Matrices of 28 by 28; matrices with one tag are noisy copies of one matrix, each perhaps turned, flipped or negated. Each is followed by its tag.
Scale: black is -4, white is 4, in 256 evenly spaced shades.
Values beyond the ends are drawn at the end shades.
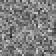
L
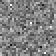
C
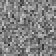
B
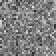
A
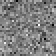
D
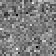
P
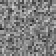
P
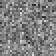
B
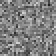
B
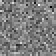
L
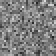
A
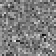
D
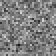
L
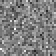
B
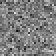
D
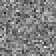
B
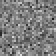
A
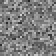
P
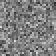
A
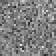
A
